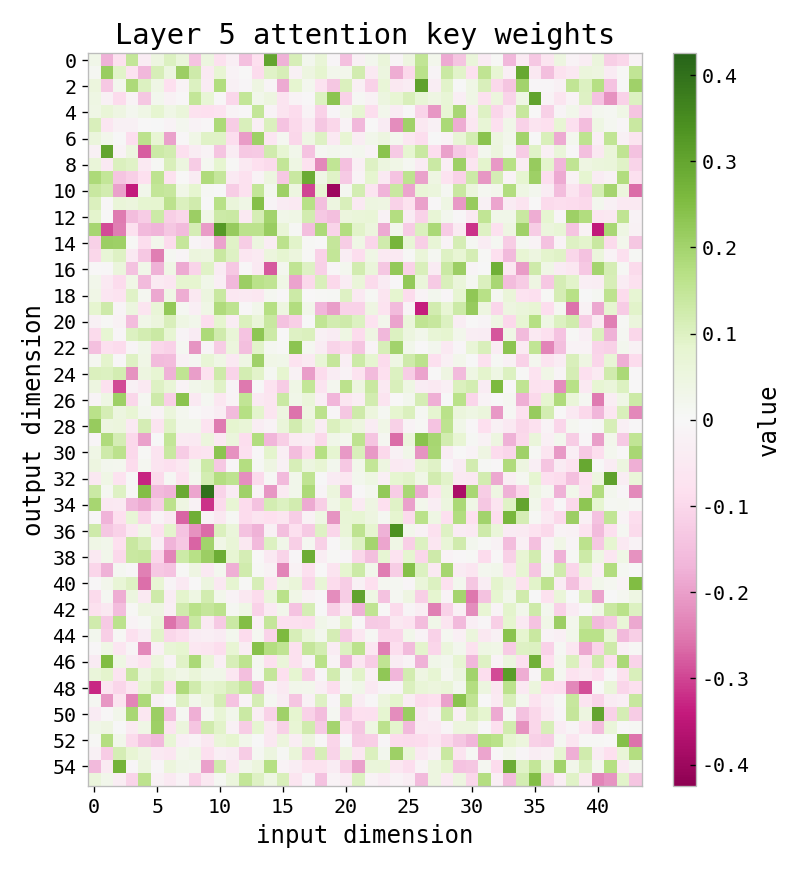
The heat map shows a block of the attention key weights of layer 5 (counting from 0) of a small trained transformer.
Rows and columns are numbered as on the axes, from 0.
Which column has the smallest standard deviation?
36
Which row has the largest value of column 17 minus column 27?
42
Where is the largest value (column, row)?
9, 33
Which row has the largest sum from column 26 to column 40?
2
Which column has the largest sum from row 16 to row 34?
28
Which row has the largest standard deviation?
13
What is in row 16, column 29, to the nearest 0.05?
0.2
